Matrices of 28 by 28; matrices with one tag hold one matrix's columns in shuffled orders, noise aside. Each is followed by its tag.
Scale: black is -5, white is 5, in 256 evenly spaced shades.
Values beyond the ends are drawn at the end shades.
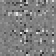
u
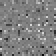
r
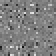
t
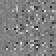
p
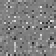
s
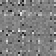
u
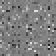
p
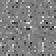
s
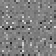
s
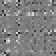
u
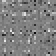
u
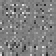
t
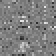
s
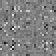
p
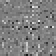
s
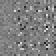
p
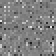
s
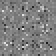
p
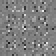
p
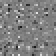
t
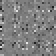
p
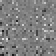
r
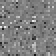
s
